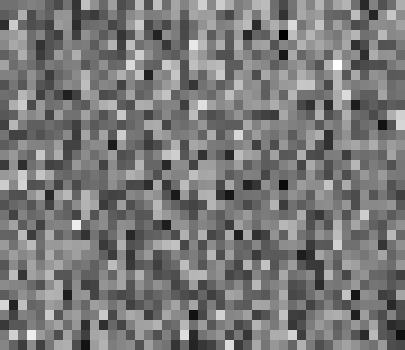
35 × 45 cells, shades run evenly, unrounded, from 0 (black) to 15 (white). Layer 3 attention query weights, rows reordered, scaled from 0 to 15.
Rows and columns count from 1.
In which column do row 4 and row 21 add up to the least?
32
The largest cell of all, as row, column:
7, 38
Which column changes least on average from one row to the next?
11
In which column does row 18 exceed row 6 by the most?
5
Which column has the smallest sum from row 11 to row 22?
9
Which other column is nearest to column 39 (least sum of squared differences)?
26
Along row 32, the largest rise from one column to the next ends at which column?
41
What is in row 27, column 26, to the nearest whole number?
6
